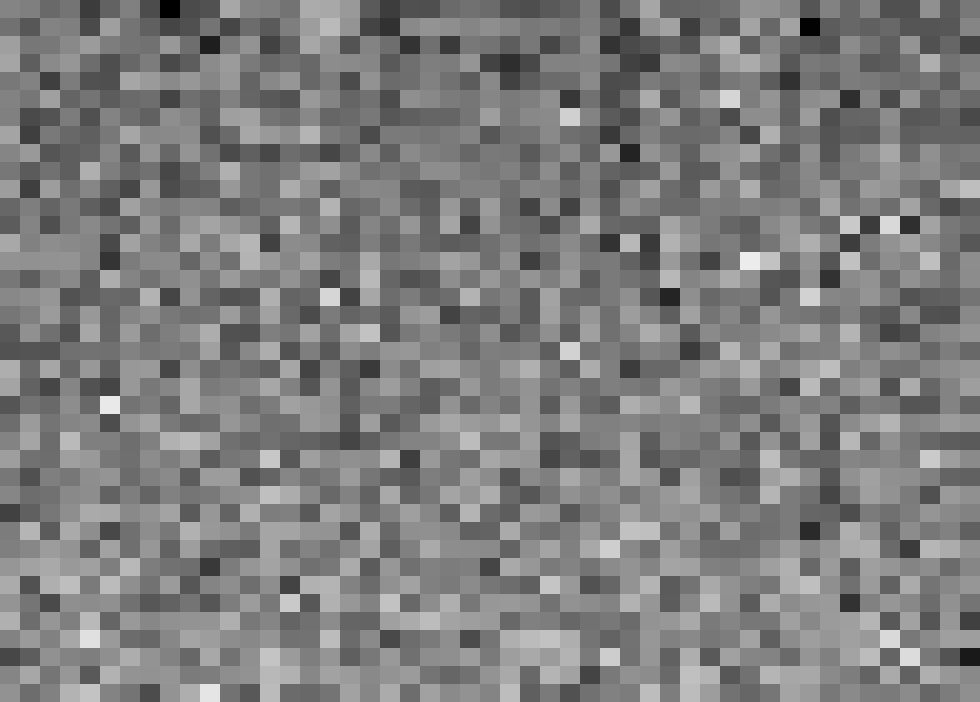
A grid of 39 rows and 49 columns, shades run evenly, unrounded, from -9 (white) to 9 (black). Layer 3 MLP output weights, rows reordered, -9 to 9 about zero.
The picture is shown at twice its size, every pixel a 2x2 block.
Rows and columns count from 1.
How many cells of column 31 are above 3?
7
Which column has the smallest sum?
17
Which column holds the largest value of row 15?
6
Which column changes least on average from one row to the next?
4
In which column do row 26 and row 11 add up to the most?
21
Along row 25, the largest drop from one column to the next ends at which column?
43
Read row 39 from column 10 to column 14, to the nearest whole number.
-3 -7 1 3 -4
